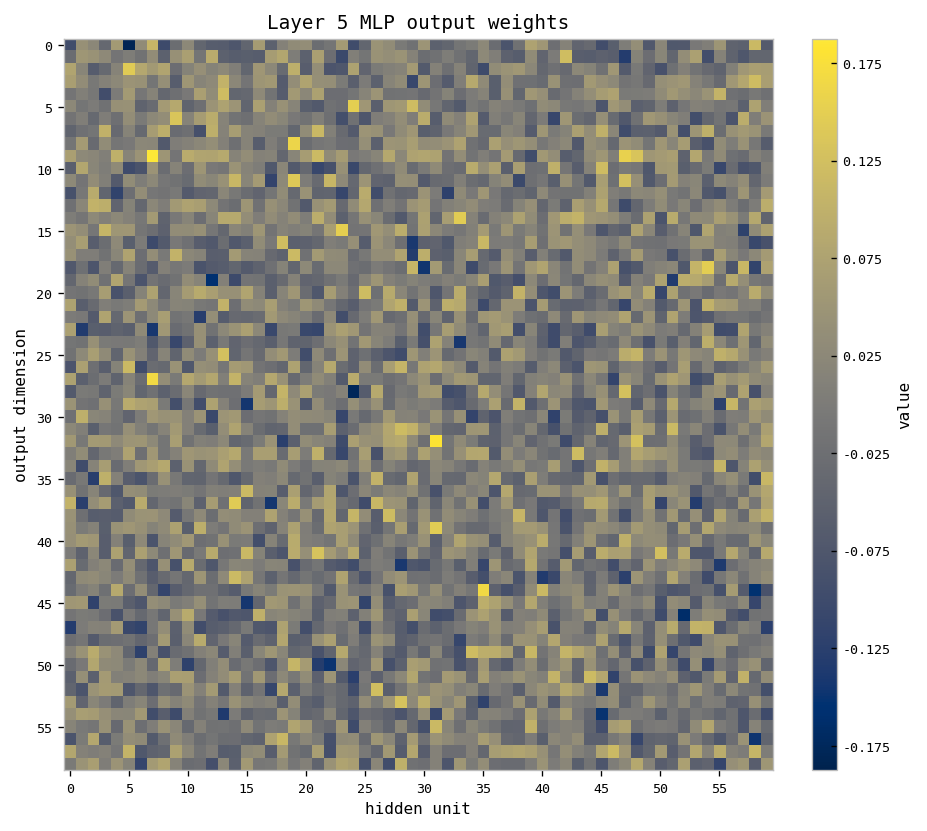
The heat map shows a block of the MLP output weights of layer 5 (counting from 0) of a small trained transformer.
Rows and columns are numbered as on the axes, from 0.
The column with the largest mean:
19
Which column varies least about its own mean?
16
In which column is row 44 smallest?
58
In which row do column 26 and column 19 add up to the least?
12
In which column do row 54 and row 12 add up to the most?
2
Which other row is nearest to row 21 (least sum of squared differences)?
53
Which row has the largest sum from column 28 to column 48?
14
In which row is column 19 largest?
8
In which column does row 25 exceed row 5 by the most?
48
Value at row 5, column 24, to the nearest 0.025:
0.15
